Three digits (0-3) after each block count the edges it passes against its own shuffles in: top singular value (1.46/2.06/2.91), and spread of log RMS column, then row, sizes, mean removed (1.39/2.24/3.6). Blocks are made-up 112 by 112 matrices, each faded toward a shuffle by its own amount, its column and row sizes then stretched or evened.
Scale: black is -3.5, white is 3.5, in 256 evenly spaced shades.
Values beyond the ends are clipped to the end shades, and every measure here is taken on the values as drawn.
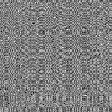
3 1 1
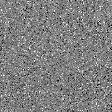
1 1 0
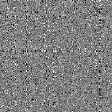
2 2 1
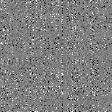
1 2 2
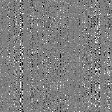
2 3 0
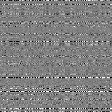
3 0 3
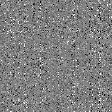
0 2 1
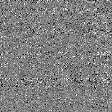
1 1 2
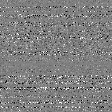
0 0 3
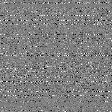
0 0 3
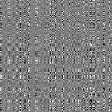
3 3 2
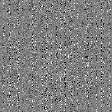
1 3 1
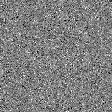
1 0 0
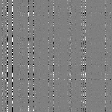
3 3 1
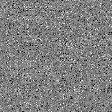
1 1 1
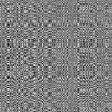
3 3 2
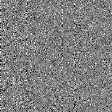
1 2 0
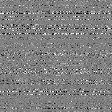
2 0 3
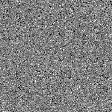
1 1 0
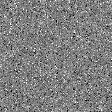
0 1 0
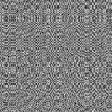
3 2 1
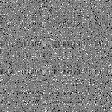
2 0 1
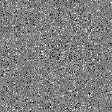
1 2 1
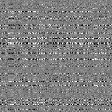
3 0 3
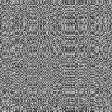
3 1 2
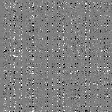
2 3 2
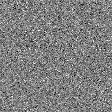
1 0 0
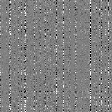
2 3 1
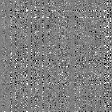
1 3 2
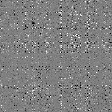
2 2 2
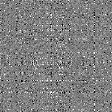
2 2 2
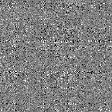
1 2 2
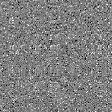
2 1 0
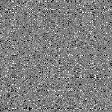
2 1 2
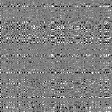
3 2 3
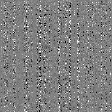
0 3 1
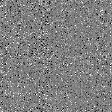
1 2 1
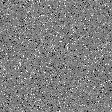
0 0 0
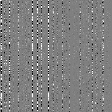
3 3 0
